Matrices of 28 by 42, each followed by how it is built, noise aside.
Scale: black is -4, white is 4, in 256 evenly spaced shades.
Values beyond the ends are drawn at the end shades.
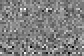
uneven rows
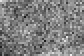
smooth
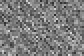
Toeplitz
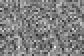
repeating columns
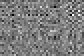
low rank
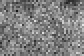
smooth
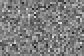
noise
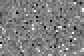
sparse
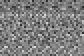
repeating columns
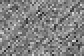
Hankel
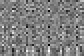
low rank
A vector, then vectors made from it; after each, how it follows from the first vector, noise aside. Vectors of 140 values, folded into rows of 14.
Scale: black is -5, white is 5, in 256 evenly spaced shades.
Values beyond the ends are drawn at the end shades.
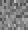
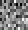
scaled up.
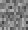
wrapped around, negated.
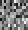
scaled up.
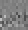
wrapped around, partly zeroed.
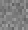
reversed, negated, shrunk.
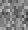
wrapped around, negated.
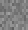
reversed, negated, shrunk.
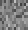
copied.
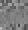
wrapped around, partly zeroed.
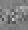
wrapped around, partly zeroed.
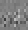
wrapped around, partly zeroed.
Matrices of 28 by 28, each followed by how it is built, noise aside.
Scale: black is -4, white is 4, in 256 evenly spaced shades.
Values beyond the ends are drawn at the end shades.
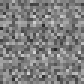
repeating columns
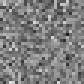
noise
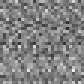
repeating columns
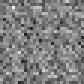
repeating columns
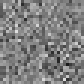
block diagonal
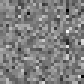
uneven columns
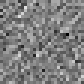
Hankel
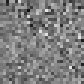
upper triangular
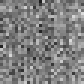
blocks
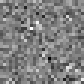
block diagonal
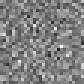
blocks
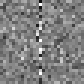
uneven columns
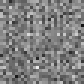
blocks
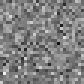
noise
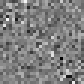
block diagonal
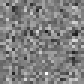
low rank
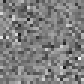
block diagonal
